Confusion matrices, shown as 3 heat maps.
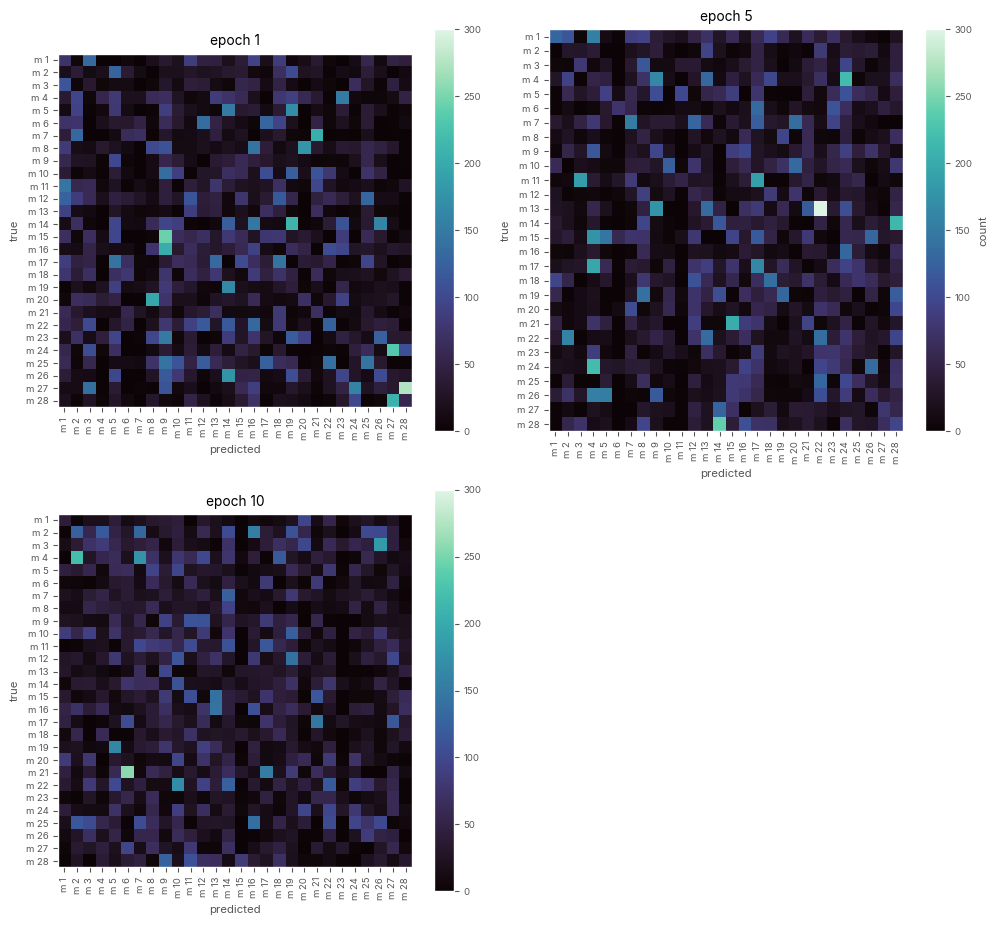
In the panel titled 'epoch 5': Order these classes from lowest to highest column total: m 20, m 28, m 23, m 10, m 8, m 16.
m 10, m 20, m 23, m 16, m 8, m 28
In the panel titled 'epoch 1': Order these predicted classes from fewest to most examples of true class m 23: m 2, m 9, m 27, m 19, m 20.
m 27, m 2, m 20, m 19, m 9
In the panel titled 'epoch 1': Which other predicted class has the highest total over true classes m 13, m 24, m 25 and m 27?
m 28
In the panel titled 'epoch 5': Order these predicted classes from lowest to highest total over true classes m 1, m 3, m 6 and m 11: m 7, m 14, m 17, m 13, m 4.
m 14, m 13, m 4, m 7, m 17
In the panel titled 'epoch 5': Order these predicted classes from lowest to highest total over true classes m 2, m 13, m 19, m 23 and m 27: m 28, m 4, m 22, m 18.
m 18, m 4, m 28, m 22
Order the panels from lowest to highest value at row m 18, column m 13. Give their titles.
epoch 10, epoch 5, epoch 1
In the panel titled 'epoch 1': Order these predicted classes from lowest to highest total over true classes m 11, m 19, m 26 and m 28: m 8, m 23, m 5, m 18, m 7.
m 7, m 8, m 18, m 23, m 5
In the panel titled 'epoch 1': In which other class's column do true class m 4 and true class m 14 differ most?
m 26
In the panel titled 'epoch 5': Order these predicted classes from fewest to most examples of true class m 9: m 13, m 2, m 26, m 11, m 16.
m 11, m 13, m 2, m 26, m 16
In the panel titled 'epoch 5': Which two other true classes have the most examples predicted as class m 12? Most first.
m 7, m 18
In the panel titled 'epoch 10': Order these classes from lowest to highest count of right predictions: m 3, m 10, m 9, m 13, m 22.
m 13, m 10, m 3, m 9, m 22
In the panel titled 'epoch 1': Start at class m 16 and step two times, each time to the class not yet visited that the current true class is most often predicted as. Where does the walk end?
m 5
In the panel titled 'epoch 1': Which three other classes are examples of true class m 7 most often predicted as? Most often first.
m 21, m 2, m 6
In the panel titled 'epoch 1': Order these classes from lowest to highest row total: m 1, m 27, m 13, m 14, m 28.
m 13, m 28, m 1, m 27, m 14
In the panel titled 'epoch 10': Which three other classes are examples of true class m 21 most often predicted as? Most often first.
m 6, m 17, m 19
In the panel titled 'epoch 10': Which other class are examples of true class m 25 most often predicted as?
m 16
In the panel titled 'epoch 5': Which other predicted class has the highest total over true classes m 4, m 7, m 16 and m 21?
m 24
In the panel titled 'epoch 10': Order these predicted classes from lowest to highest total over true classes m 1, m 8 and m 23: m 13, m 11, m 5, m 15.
m 15, m 11, m 13, m 5
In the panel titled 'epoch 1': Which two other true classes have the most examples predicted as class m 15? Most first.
m 17, m 12
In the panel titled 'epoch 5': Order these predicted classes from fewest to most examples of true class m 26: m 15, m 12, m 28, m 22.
m 12, m 28, m 15, m 22
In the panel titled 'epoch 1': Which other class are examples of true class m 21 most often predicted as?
m 18
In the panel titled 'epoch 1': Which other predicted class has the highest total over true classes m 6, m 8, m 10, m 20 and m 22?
m 9
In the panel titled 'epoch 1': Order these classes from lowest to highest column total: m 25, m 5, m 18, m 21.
m 21, m 25, m 18, m 5
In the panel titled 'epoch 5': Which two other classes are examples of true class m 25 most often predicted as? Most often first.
m 22, m 24
